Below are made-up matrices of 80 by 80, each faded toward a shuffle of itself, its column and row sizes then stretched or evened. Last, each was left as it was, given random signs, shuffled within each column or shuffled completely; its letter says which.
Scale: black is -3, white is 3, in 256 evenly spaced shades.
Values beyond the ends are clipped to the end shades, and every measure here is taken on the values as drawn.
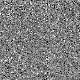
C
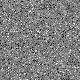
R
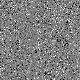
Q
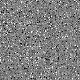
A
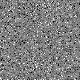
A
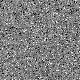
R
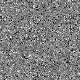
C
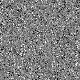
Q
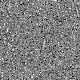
R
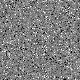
Q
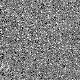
Q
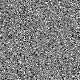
Q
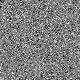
R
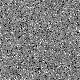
R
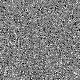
R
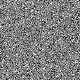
Q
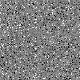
A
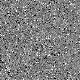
Q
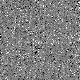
Q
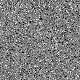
R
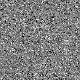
C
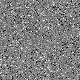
R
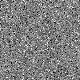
R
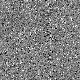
Q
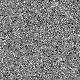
R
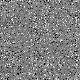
C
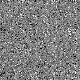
C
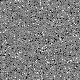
R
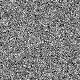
R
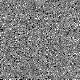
C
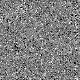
Q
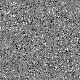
R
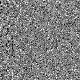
Q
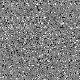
A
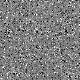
C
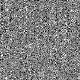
A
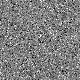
R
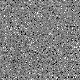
A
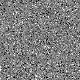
C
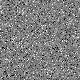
R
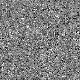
A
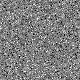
R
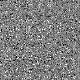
A
